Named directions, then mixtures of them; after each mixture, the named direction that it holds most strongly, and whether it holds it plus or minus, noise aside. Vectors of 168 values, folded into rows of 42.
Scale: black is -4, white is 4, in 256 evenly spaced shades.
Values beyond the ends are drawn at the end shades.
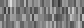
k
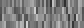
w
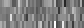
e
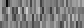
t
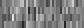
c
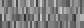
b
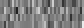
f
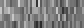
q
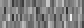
f, minus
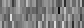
e, plus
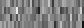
f, minus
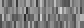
b, plus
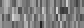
q, plus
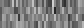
w, plus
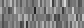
w, minus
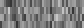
k, minus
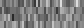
q, minus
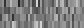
q, minus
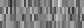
k, minus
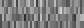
b, plus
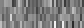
e, plus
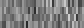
w, minus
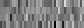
e, minus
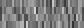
w, plus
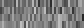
w, plus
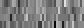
e, minus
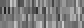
q, minus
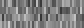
b, minus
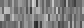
q, plus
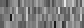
e, minus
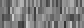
c, plus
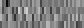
t, plus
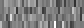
e, plus
